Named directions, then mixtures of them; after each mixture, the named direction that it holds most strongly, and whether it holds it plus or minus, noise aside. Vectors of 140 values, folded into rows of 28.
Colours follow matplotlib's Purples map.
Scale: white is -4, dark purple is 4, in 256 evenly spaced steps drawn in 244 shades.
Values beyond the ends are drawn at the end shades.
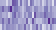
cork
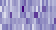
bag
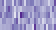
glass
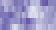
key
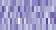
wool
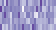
bag, minus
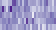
cork, plus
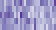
glass, plus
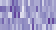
cork, plus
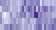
bag, plus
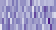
cork, plus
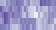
key, plus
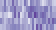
key, minus
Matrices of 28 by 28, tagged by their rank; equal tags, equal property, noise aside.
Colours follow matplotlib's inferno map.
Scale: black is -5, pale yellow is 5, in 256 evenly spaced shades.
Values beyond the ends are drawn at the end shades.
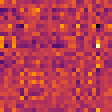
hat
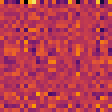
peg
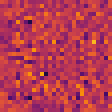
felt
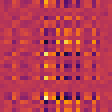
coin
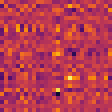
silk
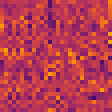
felt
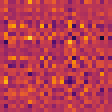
silk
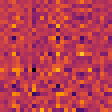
hat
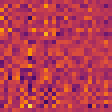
hat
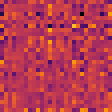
silk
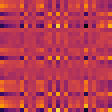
coin
